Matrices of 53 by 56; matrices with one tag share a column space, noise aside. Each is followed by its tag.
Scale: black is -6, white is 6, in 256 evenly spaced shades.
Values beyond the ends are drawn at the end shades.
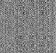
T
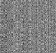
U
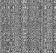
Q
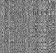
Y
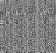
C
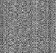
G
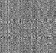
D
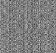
U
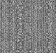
Q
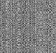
G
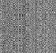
G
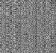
T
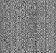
Q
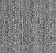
D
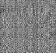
C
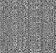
Q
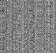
U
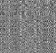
Y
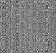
Q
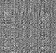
C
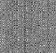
G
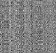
U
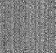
Q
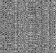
T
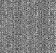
T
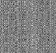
G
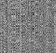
Y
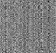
Q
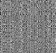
Y
